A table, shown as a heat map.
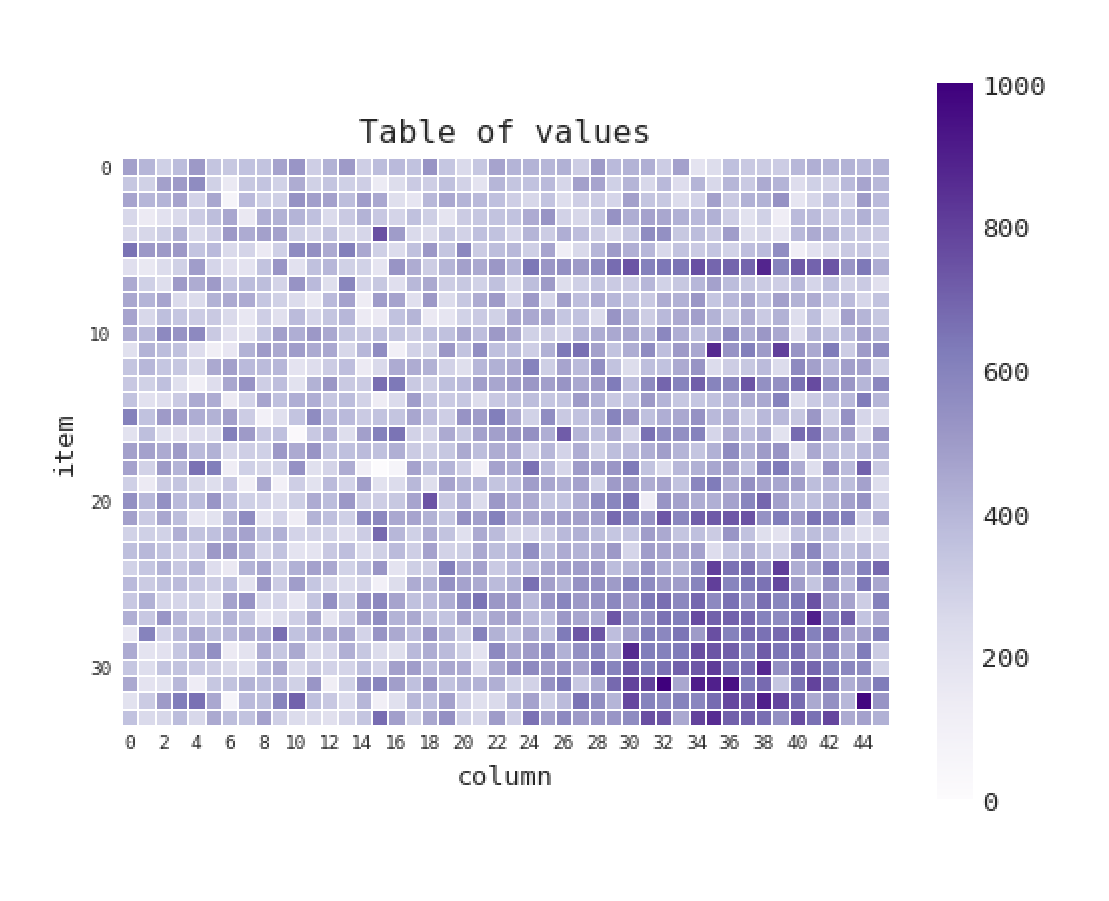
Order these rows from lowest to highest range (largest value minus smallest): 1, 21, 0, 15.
0, 1, 15, 21
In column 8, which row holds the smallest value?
15
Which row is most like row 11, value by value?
24
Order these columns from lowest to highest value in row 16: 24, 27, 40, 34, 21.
27, 21, 24, 34, 40
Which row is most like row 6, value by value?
30
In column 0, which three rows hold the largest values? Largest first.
5, 15, 20
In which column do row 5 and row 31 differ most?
32
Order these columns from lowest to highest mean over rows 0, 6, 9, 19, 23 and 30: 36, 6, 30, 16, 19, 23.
6, 19, 16, 23, 36, 30
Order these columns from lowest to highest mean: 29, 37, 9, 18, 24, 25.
9, 18, 25, 24, 29, 37
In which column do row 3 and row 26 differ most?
39
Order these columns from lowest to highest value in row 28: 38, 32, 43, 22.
22, 43, 32, 38
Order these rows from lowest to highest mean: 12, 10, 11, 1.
1, 12, 10, 11
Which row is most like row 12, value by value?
23
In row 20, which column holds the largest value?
18
